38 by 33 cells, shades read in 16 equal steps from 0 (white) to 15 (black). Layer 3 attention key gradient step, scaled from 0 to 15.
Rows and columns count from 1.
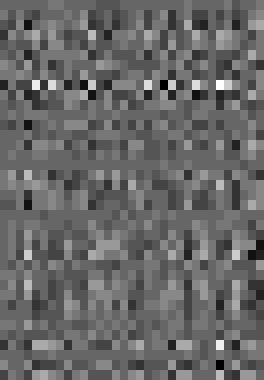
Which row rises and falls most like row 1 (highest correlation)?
27
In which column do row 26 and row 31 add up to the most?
32
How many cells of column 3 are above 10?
2
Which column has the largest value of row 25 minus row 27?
33
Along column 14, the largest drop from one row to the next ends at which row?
10
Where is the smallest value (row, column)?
9, 28
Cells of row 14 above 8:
24
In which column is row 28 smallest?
4
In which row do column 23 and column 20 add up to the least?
35
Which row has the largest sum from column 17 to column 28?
37
